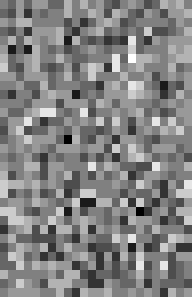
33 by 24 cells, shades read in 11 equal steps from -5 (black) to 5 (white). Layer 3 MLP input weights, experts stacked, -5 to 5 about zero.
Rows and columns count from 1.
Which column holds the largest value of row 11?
17
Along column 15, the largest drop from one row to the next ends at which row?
18
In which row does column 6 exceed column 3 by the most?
13
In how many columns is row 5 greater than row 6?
7
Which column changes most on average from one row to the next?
12
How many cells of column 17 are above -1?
20
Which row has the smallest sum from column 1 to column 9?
6
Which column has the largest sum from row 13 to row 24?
24
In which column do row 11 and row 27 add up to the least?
10
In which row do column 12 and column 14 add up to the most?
19
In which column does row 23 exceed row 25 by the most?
16
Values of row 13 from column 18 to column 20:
2 -1 0
